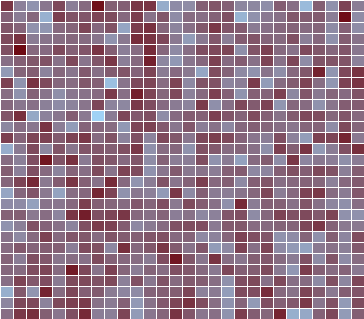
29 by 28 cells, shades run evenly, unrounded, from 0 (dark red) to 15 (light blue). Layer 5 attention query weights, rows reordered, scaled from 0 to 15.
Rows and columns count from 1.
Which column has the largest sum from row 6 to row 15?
15
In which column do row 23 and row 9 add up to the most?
23
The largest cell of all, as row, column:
11, 8
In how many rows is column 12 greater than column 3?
14
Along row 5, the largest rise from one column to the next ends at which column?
3
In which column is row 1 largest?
24
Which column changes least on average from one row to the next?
12
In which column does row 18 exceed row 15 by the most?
4
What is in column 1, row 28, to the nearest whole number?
9
